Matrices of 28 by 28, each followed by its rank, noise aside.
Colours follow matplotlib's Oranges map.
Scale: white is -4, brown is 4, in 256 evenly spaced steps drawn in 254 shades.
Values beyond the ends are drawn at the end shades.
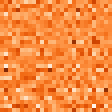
four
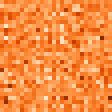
eight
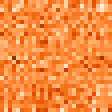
six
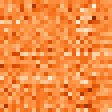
six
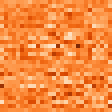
four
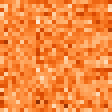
six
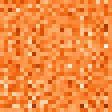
six
